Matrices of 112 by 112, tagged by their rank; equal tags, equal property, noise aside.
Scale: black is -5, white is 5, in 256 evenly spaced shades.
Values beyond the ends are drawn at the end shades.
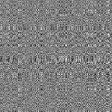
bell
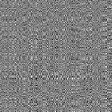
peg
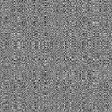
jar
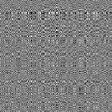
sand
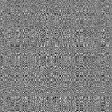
peg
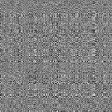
peg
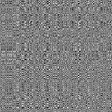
bell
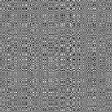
sand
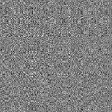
jar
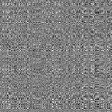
jar
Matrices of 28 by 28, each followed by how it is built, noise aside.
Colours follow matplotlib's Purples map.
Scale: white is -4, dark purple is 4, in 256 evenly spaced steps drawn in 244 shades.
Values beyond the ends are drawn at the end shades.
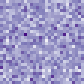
repeating columns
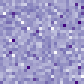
sparse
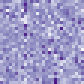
uneven columns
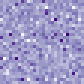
sparse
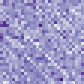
Toeplitz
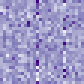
uneven columns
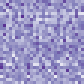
repeating columns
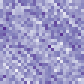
Toeplitz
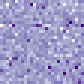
sparse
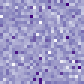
sparse
